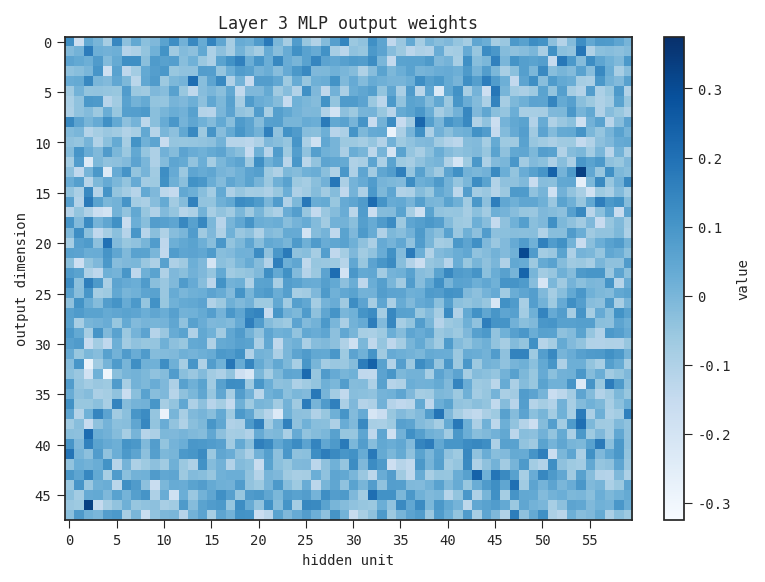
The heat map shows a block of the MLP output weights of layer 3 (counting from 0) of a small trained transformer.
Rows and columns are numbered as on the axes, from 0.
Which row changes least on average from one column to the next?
25
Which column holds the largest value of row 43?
43
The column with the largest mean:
48
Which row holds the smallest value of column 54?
14
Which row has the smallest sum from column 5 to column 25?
15
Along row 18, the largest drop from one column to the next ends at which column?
6
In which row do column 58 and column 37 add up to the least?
17
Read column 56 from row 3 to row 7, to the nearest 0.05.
0.15 0.1 -0.1 -0.1 -0.1
